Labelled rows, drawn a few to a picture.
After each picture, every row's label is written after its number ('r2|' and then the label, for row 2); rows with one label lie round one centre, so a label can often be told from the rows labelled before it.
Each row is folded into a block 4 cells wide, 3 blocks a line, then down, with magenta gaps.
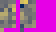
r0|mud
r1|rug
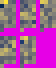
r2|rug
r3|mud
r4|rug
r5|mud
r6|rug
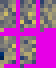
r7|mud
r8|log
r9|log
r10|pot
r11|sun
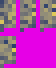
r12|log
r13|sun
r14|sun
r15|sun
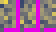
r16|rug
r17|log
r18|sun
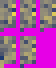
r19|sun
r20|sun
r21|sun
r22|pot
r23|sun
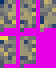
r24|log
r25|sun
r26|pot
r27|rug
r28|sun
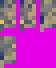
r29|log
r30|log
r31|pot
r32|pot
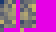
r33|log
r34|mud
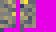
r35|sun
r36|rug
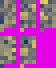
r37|pot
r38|mud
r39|rug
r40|sun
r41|mud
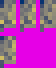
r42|log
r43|log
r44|log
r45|log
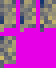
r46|pot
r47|pot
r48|log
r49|log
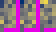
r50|log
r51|log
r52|rug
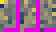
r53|rug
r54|pot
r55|sun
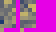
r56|pot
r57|mud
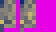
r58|log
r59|log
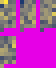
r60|rug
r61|log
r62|sun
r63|mud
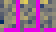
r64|pot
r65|rug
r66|rug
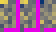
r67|rug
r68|rug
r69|log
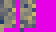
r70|pot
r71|sun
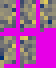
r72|sun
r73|log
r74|rug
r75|pot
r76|rug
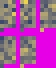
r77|sun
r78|rug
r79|mud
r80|log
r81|mud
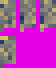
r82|rug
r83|pot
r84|pot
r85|rug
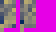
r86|pot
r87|pot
